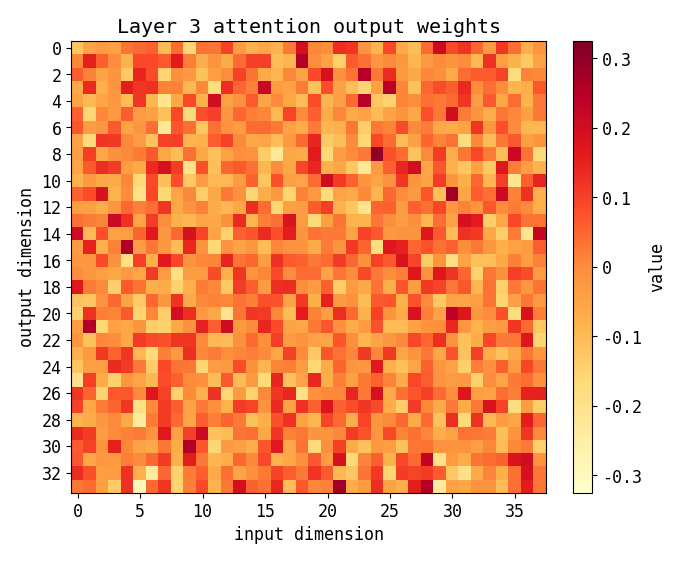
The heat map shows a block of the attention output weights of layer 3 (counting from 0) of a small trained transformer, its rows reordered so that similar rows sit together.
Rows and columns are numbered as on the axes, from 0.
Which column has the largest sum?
28
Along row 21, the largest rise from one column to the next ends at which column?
1
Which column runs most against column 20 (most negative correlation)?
35
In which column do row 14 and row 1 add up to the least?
36
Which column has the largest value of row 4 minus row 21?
23
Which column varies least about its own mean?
13
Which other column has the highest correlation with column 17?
37
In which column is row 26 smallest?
18
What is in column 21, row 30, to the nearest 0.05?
0.1
